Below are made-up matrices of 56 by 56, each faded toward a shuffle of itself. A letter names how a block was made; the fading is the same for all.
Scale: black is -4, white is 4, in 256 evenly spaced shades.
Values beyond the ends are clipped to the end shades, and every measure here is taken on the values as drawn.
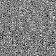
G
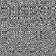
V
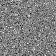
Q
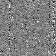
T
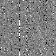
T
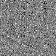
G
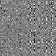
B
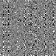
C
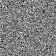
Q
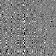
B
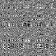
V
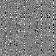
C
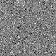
G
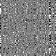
B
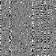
C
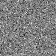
Q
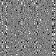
B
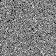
Q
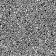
Q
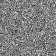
Q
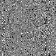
T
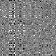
B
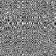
V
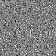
G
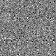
G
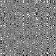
B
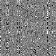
C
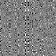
B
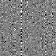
C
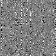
T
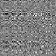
V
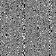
T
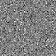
G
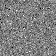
Q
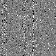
T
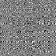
V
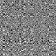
V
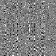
C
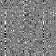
B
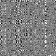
B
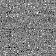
G
